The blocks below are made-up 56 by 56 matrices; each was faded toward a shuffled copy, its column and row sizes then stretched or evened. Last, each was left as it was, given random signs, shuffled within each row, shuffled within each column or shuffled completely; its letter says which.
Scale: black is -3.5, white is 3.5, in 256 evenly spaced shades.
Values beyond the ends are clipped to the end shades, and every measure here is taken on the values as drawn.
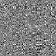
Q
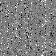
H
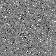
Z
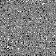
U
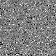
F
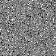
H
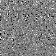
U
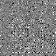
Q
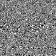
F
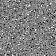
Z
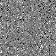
H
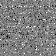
F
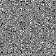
U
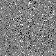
H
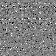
F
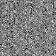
H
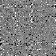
Q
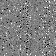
H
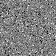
Z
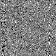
H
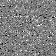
F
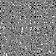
Q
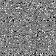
F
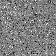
Z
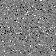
F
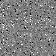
H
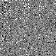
U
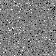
F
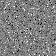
Z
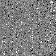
H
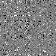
Q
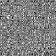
Q
